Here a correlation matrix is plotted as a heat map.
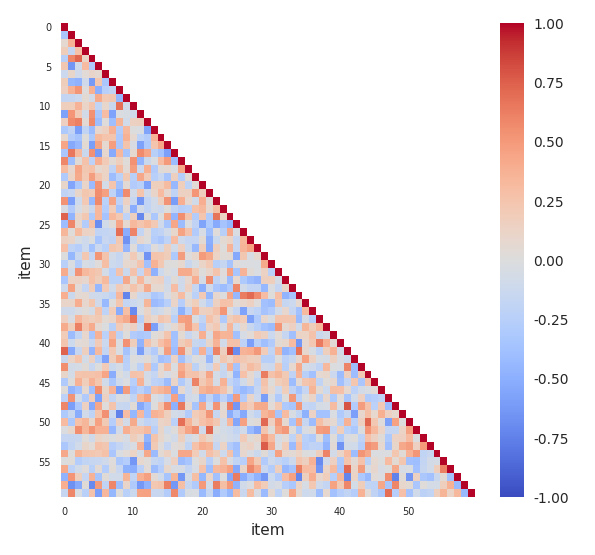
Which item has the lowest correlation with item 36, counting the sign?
10
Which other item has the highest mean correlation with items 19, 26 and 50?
44
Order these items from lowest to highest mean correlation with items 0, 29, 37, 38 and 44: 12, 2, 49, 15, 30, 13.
13, 49, 30, 12, 15, 2
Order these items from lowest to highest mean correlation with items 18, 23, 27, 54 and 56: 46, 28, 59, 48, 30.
30, 46, 59, 28, 48
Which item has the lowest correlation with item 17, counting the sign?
57
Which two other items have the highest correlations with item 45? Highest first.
19, 53
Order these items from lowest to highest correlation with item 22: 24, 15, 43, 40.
43, 40, 15, 24
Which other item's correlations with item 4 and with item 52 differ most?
12
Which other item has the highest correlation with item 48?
41
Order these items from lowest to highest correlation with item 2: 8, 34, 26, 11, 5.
5, 34, 11, 26, 8
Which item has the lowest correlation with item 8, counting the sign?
49
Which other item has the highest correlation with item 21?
51
